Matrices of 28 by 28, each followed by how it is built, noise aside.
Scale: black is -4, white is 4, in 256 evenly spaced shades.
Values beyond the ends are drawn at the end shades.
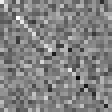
diagonal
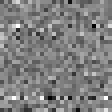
uneven rows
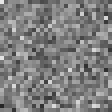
repeating rows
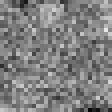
smooth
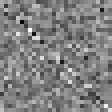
diagonal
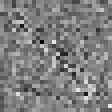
banded
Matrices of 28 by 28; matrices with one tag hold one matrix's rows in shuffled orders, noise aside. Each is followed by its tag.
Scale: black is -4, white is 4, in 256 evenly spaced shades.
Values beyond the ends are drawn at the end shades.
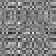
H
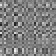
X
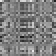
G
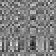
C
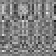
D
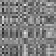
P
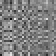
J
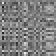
P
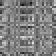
G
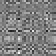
H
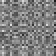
D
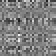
H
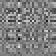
H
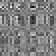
C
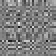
H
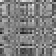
G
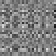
D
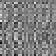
X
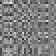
J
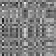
P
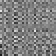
X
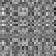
D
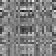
G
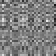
D
